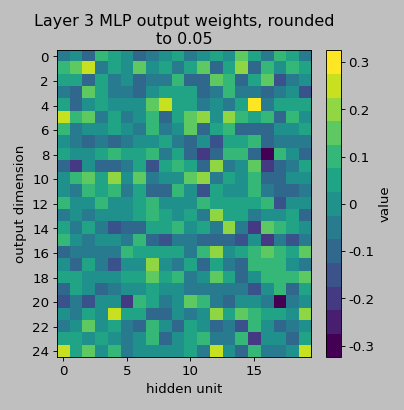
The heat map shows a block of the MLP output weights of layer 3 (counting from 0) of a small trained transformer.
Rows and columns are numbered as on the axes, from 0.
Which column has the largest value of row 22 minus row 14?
15
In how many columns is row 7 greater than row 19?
8
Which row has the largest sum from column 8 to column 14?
5
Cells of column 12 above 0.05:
7
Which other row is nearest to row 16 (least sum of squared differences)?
18
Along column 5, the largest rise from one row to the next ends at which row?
21
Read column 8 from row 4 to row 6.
0.25 -0.1 -0.05
